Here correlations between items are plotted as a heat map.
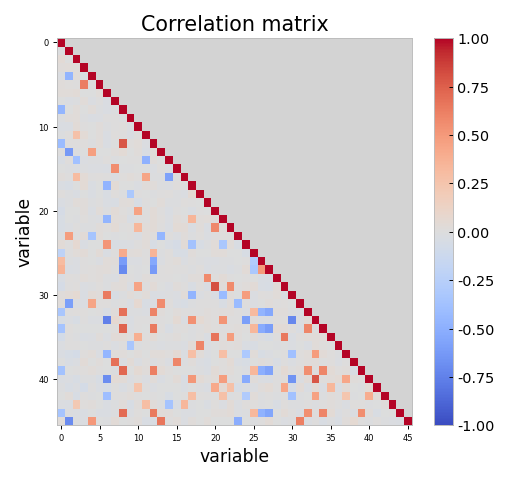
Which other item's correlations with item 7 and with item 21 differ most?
38
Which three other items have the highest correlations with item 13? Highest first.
45, 31, 4
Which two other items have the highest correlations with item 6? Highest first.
30, 24
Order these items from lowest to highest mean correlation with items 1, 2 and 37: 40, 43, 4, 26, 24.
4, 24, 26, 43, 40
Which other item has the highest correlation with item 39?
8
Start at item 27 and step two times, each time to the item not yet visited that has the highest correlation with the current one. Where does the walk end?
0
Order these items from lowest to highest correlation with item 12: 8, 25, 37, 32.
37, 25, 32, 8
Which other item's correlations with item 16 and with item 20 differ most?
29
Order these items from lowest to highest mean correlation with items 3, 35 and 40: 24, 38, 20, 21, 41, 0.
24, 0, 38, 41, 21, 20
